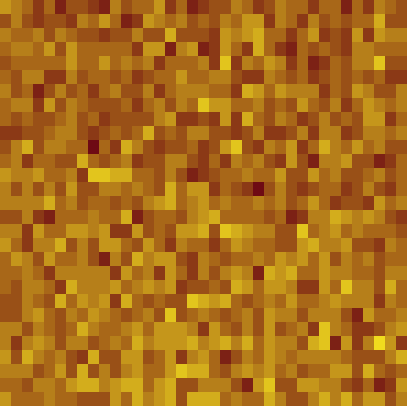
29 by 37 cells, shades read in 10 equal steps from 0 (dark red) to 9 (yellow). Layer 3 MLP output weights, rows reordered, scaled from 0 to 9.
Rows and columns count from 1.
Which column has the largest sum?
16
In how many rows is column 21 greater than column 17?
16
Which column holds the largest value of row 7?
23
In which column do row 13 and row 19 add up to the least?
18
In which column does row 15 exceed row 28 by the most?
35
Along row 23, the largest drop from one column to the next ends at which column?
17
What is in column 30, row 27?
4
